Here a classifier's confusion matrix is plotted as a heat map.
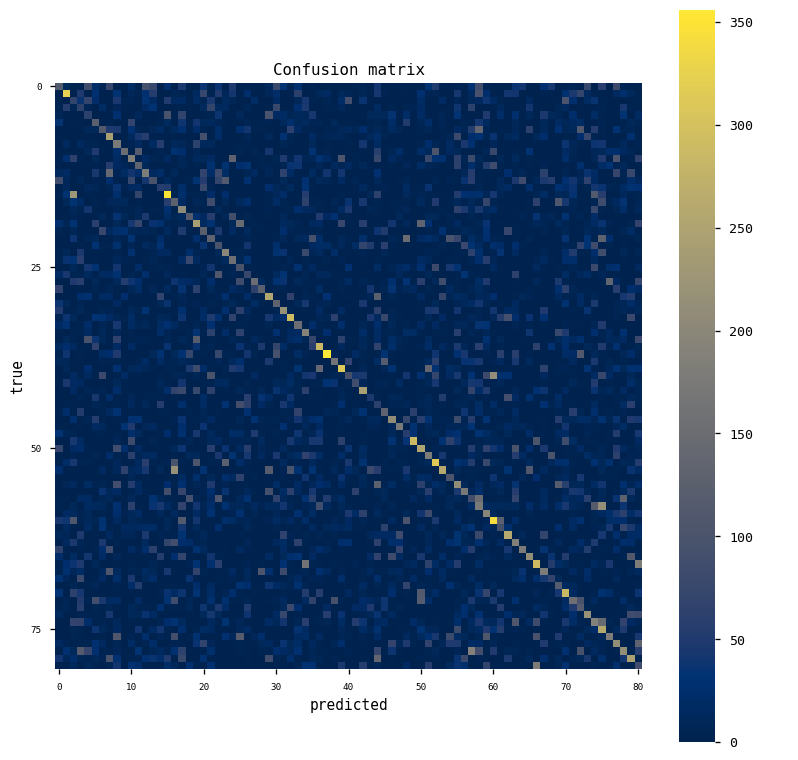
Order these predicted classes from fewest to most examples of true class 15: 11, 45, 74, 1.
45, 1, 11, 74
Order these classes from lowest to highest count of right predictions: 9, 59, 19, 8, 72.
72, 9, 8, 59, 19
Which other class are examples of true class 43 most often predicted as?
62
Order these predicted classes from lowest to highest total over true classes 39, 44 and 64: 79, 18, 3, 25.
3, 18, 79, 25
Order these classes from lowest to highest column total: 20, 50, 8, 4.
4, 20, 50, 8
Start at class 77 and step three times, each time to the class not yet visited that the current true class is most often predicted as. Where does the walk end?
34
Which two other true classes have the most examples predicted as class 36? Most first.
39, 58
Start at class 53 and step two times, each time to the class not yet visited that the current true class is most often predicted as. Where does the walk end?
69
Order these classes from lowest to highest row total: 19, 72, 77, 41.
41, 72, 77, 19
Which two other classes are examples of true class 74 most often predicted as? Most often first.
75, 63
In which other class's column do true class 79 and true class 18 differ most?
44
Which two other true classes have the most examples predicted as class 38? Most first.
71, 32
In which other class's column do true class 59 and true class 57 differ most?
58
